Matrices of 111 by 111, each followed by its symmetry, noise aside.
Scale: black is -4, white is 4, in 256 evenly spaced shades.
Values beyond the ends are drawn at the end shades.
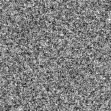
symmetric.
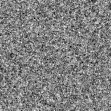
no symmetry.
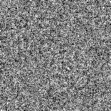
symmetric.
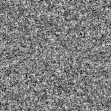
same after a half turn.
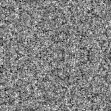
mirrored top to bottom.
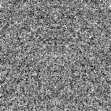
mirrored left to right.
